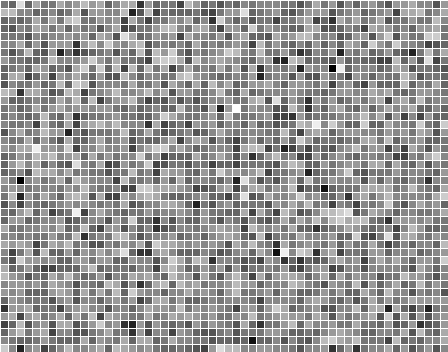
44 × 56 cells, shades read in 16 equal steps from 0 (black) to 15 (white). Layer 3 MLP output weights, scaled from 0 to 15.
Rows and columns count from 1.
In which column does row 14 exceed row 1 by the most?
30
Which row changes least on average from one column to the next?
38
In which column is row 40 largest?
49
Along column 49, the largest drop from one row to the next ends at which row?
31
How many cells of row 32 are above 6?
36
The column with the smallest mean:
42
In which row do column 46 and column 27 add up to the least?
33
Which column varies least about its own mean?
26
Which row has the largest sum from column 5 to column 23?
19
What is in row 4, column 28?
4
